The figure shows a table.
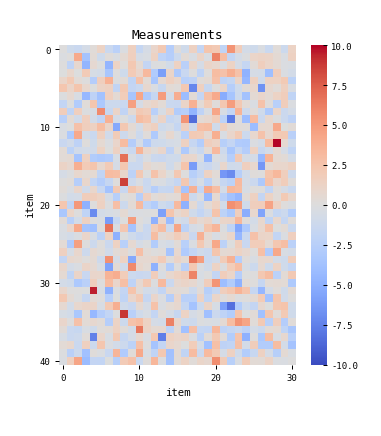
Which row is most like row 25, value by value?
11
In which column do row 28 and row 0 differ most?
12
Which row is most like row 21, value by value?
37
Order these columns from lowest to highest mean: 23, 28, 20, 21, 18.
21, 18, 23, 28, 20
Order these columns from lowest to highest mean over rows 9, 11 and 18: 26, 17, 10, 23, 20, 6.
17, 6, 26, 10, 23, 20
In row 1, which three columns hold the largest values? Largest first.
20, 2, 21
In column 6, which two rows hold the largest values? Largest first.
23, 27
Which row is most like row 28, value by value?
22
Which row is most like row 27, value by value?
29
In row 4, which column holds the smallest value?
24
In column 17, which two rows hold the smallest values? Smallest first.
9, 5
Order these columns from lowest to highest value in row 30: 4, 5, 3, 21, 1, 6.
21, 3, 1, 5, 4, 6
